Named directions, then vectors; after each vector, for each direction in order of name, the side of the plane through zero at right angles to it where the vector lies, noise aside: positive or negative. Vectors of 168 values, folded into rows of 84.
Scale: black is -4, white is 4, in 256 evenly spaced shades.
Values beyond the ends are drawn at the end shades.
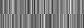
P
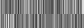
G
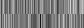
positive, positive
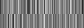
negative, positive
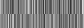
positive, negative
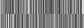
positive, negative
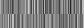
positive, negative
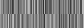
positive, negative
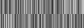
positive, positive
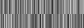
positive, positive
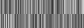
positive, positive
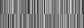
negative, positive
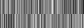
negative, negative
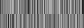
negative, positive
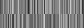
negative, positive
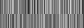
negative, positive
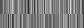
negative, positive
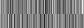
positive, negative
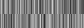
negative, negative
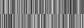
negative, negative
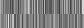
positive, negative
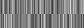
positive, positive
